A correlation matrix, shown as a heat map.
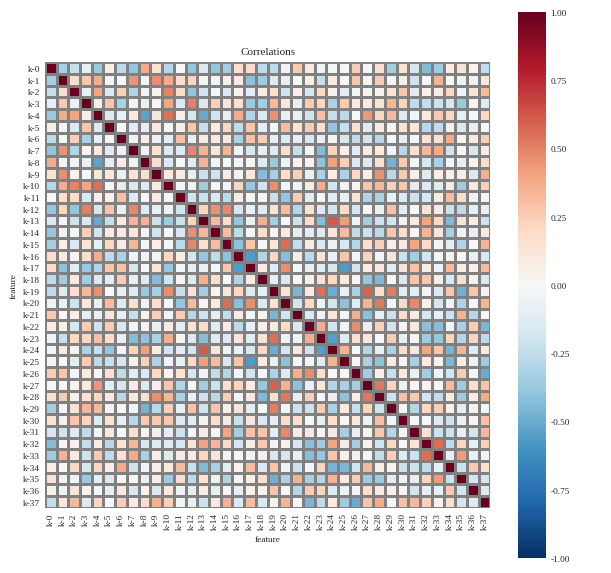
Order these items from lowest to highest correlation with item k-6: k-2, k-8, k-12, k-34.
k-12, k-8, k-2, k-34
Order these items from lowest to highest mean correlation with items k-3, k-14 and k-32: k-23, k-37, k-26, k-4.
k-26, k-23, k-4, k-37
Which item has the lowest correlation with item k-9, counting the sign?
k-18
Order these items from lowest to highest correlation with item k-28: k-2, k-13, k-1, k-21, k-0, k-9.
k-13, k-21, k-2, k-0, k-1, k-9
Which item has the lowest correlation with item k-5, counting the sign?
k-24
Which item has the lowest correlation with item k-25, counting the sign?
k-17
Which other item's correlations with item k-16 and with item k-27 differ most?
k-20
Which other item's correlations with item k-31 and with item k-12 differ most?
k-3
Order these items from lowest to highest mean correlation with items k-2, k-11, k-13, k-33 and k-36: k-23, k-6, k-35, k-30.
k-23, k-30, k-35, k-6
